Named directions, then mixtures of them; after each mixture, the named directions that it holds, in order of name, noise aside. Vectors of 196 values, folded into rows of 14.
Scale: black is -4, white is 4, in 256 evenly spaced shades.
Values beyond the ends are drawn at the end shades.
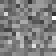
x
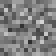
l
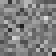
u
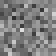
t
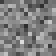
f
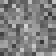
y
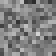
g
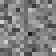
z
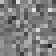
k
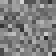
g, l, u.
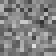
f, x, y.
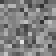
f.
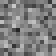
f, y, z.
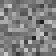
f, l.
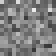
k, z.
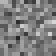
g, l.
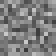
l, u.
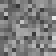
t, x.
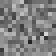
g, l.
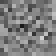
f, l, t.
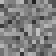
g, k.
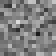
g, l, y.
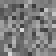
t.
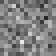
f, y.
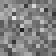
t.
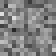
f, t, z.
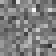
k.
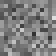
t, x.
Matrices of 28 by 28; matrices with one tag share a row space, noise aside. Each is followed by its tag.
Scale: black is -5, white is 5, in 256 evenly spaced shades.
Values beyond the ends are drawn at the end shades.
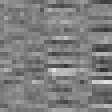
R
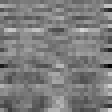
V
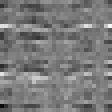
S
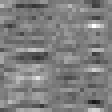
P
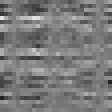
S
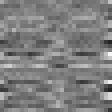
V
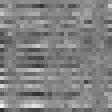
S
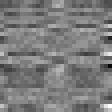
V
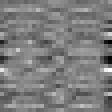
V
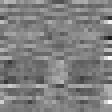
V
